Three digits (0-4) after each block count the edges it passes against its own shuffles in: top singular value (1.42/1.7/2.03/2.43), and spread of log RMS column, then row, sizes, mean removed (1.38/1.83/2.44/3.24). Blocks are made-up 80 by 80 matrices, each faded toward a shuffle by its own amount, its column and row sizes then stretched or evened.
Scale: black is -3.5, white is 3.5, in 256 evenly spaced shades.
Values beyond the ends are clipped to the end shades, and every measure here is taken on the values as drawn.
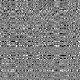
4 0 4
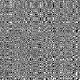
4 3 3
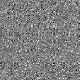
2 1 1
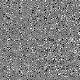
2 2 2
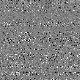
1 1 3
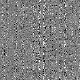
1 4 0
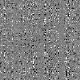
2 4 2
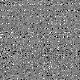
1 1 3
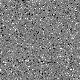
0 0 1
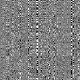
4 4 0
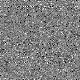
1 0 2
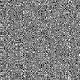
3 2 0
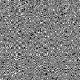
4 1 1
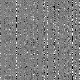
3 4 1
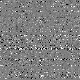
1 1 4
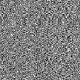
3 2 0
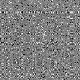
4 1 2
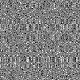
4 0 1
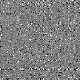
3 2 2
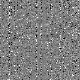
2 3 0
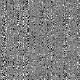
2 4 1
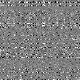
3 1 4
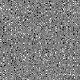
3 2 1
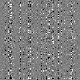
4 4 2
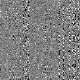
2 4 1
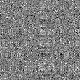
3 0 0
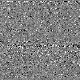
1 0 3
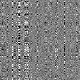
4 4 2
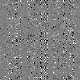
3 3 2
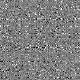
2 1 3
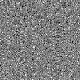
3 0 0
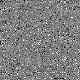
2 0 1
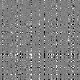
4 4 3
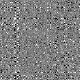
3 3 3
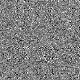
2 1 2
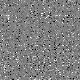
1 2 2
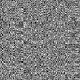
4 3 0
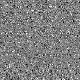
2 0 2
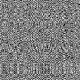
4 2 0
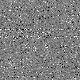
0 0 2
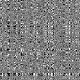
4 3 3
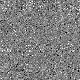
1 0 1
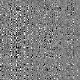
3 4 2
